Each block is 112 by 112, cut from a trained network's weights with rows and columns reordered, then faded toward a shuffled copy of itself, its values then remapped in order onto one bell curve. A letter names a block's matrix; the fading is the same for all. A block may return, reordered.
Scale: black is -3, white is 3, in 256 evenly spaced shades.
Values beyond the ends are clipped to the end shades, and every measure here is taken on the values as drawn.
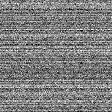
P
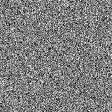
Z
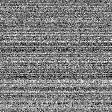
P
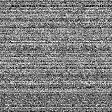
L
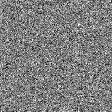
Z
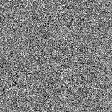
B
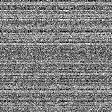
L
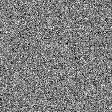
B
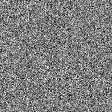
Z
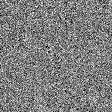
B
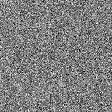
Z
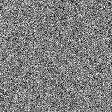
Z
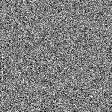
Z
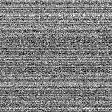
P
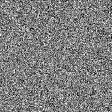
B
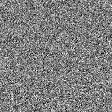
B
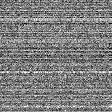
L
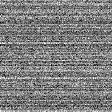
P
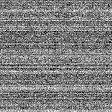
L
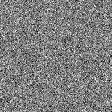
Z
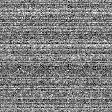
P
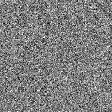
Z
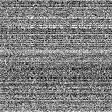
L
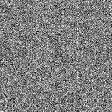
Z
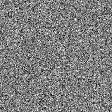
B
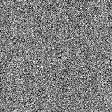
Z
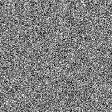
Z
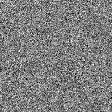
B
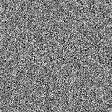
Z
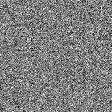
Z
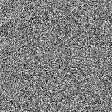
Z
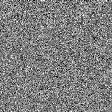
Z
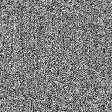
Z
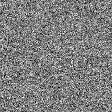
B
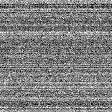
L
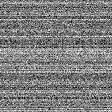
L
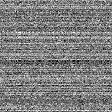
L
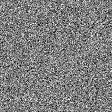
B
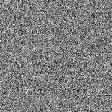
Z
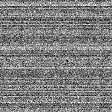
L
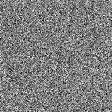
B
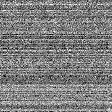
P
